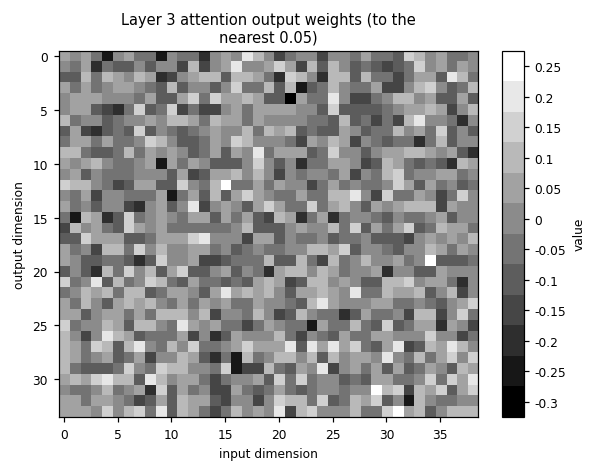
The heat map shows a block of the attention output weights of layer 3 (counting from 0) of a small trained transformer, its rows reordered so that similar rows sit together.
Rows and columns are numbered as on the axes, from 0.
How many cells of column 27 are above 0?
9
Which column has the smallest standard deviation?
28
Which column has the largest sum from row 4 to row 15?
18
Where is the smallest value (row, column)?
4, 21
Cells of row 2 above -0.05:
23
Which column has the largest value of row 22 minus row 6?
27
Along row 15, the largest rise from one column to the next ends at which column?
2
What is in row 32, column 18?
-0.15
